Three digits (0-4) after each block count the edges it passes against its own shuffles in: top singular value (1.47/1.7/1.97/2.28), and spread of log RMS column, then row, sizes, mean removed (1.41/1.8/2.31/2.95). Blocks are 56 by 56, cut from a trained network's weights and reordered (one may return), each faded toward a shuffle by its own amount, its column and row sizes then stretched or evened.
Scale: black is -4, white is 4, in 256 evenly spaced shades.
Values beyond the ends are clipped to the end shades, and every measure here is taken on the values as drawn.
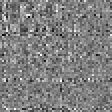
3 2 3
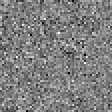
0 1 1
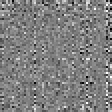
3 4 2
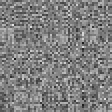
4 2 1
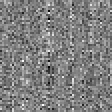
3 3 0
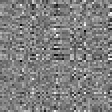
4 3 2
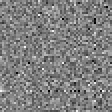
3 1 0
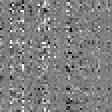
1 4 3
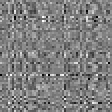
4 3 3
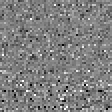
0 0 3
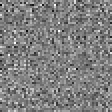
2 1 3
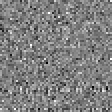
2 0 2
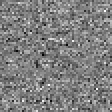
1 0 2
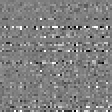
2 1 4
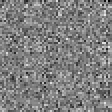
3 1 2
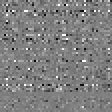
0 1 4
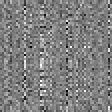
4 4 0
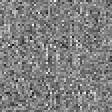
1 1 2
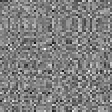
4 2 2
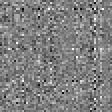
2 3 1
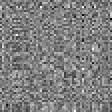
4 3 0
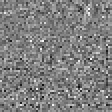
0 1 3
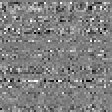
1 1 4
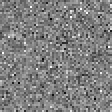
0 1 0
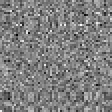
3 1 1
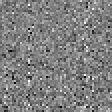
1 2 0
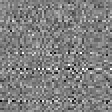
4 1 3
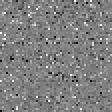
0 1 2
